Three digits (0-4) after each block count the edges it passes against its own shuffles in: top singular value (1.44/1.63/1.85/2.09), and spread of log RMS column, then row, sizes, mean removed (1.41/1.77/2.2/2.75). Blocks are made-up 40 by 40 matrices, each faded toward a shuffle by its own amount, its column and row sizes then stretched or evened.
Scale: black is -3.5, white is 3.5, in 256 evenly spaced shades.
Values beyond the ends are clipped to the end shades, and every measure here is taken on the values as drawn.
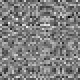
4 0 3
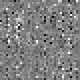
0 3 1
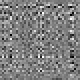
4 3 3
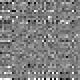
4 2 4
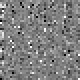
0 3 0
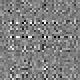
4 3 3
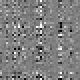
3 4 3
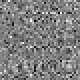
3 0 2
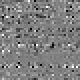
0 2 4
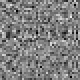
3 0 1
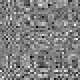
4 0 2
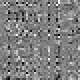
3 4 2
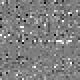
0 1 2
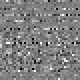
0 1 4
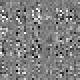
1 4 3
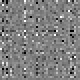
3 3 2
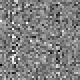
2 2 0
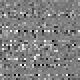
1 1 4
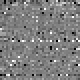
0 1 3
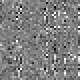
3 3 1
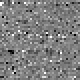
1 0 2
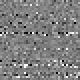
2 0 3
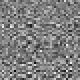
4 2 2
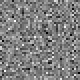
2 0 0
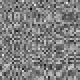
4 0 0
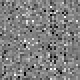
2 1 0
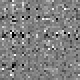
2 2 2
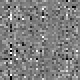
1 3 2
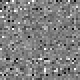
1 0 3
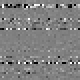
3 0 4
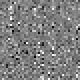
2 2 1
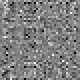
3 2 0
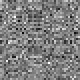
3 0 2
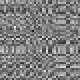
4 0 3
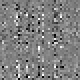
1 4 2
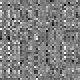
4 4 0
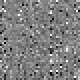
1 3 0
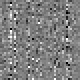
0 4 0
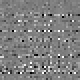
2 1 4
